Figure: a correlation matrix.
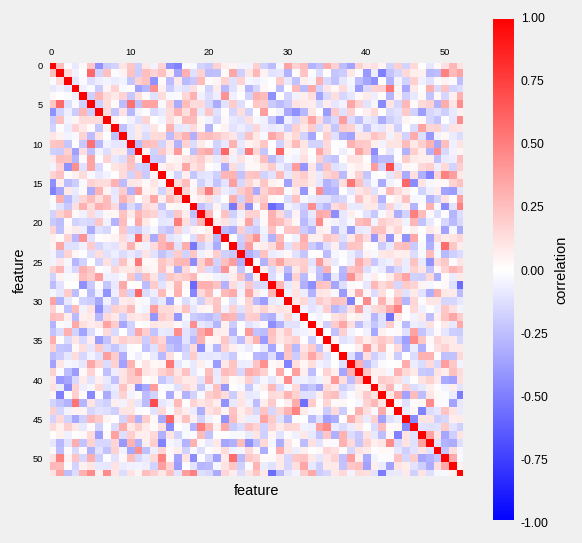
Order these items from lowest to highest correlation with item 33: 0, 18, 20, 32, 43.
0, 20, 32, 43, 18
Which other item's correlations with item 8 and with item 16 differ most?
20
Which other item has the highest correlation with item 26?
22
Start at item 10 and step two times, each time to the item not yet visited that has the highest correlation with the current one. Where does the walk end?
1
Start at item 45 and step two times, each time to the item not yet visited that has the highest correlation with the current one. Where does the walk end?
38
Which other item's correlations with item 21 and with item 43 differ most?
13
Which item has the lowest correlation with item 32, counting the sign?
43
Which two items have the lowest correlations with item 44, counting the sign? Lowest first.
47, 19
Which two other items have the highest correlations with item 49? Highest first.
11, 29
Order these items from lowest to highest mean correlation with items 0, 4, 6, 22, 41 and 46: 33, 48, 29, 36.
48, 33, 29, 36
